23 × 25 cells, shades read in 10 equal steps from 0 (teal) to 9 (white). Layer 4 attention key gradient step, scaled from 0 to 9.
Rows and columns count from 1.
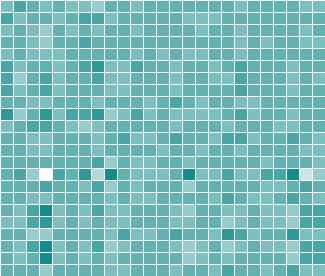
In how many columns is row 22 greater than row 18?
3
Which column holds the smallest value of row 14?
8
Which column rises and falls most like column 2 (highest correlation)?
5
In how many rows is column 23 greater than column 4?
10
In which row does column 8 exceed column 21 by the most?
15
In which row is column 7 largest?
11
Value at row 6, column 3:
3
